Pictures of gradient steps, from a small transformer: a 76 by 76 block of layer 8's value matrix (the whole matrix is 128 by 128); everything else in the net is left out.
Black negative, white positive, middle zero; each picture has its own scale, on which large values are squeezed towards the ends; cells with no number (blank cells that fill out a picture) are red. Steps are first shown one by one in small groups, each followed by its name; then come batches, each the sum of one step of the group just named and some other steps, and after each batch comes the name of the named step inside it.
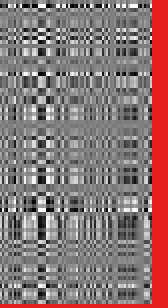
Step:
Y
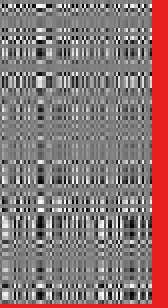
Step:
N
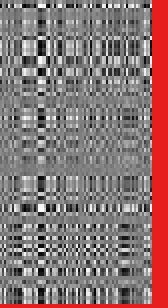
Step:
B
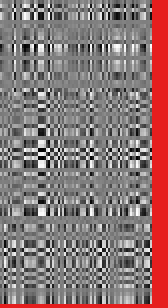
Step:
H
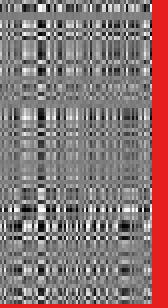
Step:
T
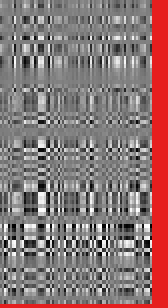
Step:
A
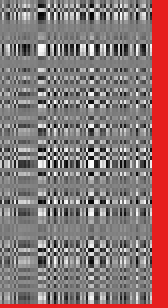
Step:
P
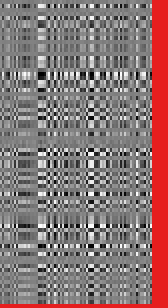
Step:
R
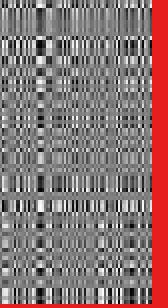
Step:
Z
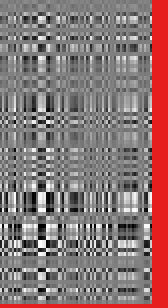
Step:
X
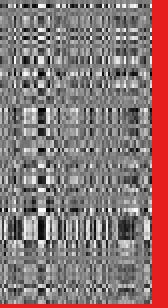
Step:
Y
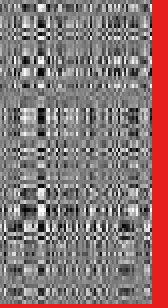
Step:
T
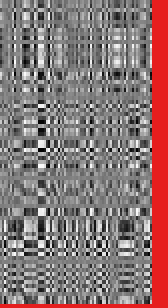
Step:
H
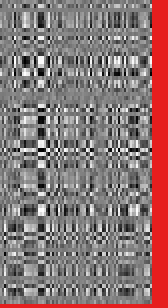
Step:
H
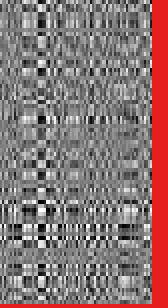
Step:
T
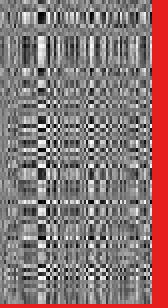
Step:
P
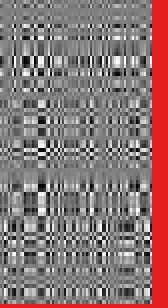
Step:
A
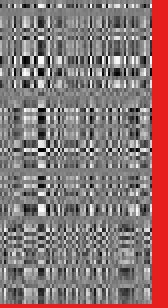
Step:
B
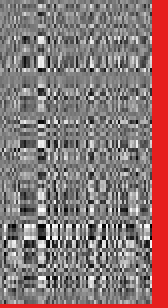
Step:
A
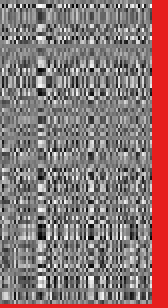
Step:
N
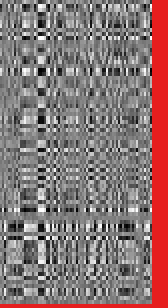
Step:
T
